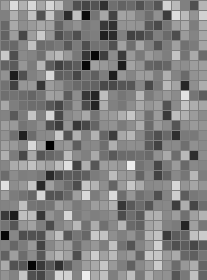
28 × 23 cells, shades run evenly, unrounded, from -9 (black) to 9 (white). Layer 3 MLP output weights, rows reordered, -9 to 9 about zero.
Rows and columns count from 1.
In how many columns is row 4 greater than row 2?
5
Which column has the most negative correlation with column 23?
13
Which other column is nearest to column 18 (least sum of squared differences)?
17
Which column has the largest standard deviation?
10
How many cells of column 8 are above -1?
15
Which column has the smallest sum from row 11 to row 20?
6
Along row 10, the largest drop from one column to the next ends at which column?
22
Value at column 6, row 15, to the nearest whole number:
-9
